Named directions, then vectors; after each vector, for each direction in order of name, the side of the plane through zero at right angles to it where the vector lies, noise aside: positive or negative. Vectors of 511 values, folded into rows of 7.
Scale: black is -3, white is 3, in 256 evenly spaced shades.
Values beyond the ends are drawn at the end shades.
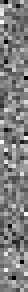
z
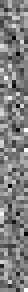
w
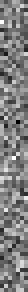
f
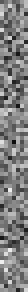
negative, positive, positive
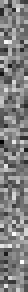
positive, negative, negative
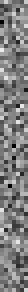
negative, positive, negative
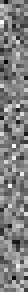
positive, negative, positive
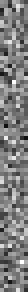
positive, negative, negative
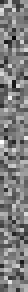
negative, positive, positive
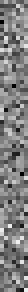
negative, positive, negative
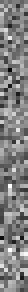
negative, negative, positive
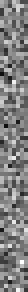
positive, negative, negative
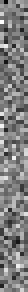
positive, positive, positive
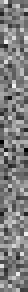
negative, negative, negative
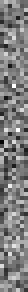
negative, negative, negative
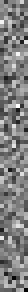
positive, negative, positive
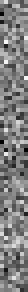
negative, negative, negative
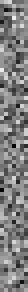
negative, positive, negative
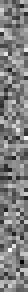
negative, negative, positive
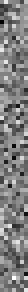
negative, positive, negative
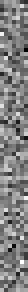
positive, positive, negative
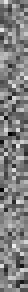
negative, negative, negative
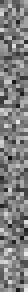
negative, positive, positive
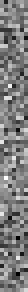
positive, positive, positive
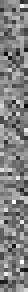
positive, positive, negative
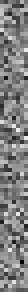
negative, negative, positive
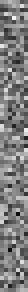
positive, positive, negative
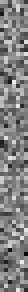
positive, negative, negative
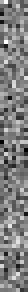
negative, negative, negative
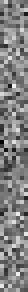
negative, negative, negative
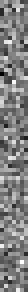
positive, negative, negative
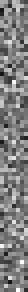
positive, negative, negative
